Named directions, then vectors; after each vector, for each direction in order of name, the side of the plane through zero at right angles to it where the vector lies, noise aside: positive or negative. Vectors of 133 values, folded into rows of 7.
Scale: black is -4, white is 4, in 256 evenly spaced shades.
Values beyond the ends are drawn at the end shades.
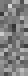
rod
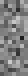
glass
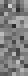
positive, positive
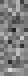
negative, positive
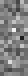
positive, negative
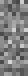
positive, negative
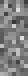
negative, negative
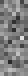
negative, positive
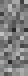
negative, positive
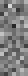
positive, positive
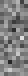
negative, positive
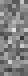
positive, negative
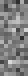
positive, negative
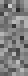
positive, positive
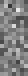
negative, negative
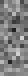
negative, positive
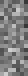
negative, negative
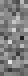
positive, negative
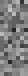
negative, positive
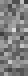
positive, negative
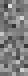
positive, positive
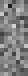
negative, negative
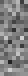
negative, positive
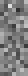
positive, positive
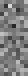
positive, positive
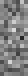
positive, negative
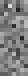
positive, positive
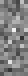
positive, negative
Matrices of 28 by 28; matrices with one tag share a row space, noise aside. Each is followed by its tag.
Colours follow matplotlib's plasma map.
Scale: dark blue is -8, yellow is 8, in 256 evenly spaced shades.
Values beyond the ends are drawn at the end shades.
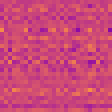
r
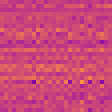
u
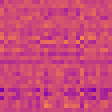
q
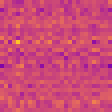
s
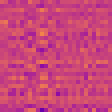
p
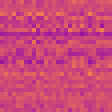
u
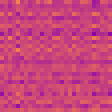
s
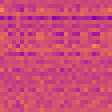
s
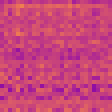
s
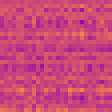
u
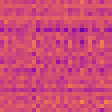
u
